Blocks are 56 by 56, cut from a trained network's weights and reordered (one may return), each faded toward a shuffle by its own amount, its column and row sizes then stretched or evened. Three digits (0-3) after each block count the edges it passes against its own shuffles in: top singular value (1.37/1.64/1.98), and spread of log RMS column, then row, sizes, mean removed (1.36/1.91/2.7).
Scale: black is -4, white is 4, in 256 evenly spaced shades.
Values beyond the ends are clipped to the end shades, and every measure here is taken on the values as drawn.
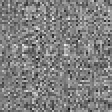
2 2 0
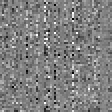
0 3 0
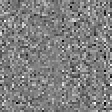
2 2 1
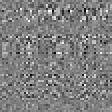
3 2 3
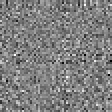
2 2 1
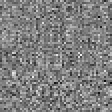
2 1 2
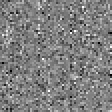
0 2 0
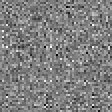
2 2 1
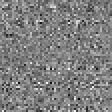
2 2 2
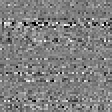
2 0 3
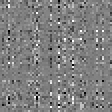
2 3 2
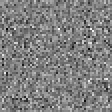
1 1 2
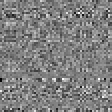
3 0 3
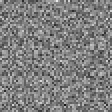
3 1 1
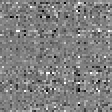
0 2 3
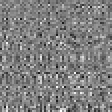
3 2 3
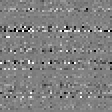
2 1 3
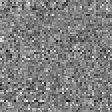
1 0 2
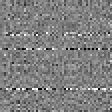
3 1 2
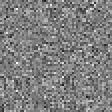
2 1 1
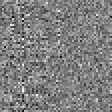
2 2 0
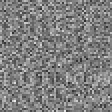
3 1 0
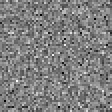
1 1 0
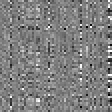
3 3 1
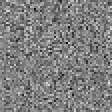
2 1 0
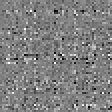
0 2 3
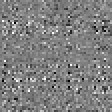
0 2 3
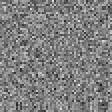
2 0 0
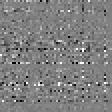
0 2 3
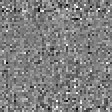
0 2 2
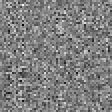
1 2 0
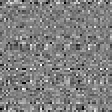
3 1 3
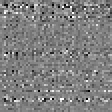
0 1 3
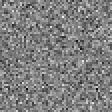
2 1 1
